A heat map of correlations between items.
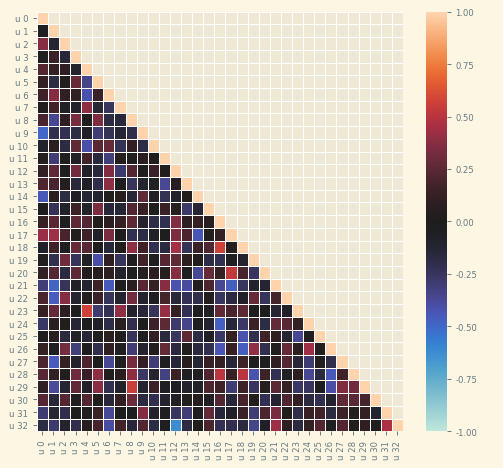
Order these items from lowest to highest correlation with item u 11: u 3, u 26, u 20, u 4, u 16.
u 16, u 3, u 20, u 4, u 26
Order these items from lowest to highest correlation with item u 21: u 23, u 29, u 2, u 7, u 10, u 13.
u 13, u 2, u 23, u 7, u 10, u 29
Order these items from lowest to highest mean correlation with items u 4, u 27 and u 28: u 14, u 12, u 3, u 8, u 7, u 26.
u 26, u 14, u 12, u 3, u 7, u 8
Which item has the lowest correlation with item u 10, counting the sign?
u 4
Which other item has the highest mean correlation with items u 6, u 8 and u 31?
u 5
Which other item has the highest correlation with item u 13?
u 6
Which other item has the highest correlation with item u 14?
u 9
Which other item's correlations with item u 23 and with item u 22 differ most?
u 1
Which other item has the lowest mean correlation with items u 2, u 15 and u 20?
u 14
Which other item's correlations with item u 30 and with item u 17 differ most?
u 20
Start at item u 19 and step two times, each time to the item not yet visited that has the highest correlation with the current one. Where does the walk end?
u 24
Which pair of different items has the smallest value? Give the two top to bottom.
u 12, u 32
